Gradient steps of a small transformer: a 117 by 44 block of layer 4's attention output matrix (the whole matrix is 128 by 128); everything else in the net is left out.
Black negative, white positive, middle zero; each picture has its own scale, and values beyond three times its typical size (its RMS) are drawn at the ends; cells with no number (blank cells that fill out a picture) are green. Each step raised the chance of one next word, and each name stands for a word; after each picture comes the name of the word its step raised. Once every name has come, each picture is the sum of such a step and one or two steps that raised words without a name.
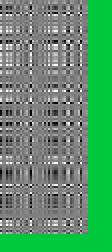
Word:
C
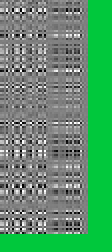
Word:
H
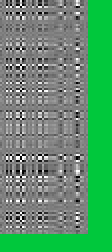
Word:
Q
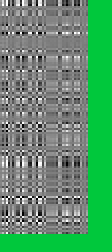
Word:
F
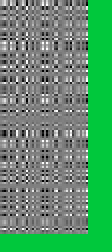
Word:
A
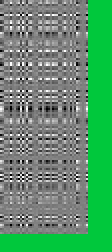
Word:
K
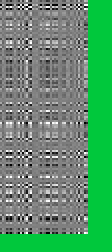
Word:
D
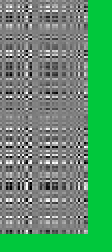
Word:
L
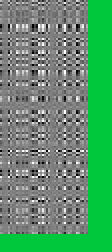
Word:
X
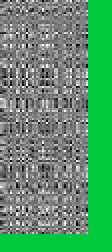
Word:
H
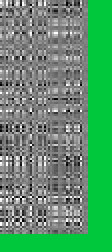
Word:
F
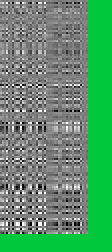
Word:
H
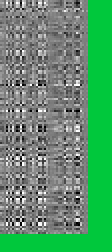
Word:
F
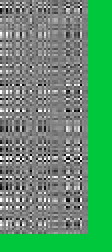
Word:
Q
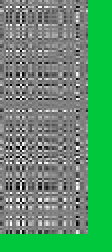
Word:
L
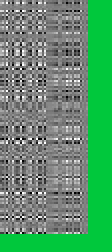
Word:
K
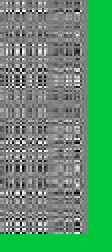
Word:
H
